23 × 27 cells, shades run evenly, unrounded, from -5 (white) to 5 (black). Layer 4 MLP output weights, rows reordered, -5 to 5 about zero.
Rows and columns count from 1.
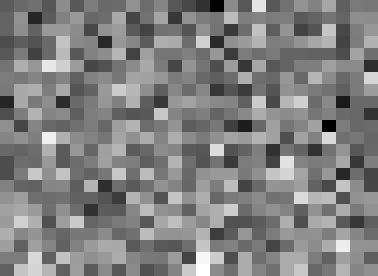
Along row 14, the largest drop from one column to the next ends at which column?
21
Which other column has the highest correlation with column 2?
14
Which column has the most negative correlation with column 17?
8
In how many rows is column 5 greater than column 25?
8
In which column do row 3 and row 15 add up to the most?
25
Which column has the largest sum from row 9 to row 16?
27
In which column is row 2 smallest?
17
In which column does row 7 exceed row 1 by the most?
19
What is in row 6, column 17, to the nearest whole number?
-1
